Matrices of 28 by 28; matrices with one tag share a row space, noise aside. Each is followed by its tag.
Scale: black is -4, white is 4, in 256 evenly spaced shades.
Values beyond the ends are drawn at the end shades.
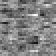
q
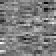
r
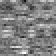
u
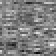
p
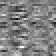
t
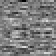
u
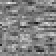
p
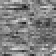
u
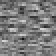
q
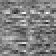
u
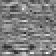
u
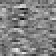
t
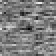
p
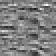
q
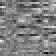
r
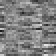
r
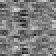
t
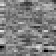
r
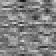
q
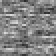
u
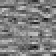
q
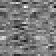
t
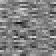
t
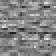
q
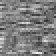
r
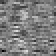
t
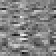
t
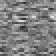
t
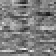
u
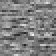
u
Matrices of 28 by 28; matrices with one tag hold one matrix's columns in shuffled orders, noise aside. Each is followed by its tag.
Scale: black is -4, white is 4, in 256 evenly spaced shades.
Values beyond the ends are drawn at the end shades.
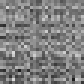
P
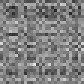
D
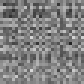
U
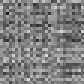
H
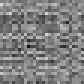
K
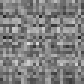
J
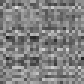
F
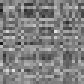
U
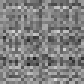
F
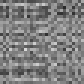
D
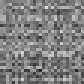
P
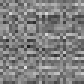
K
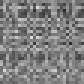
U
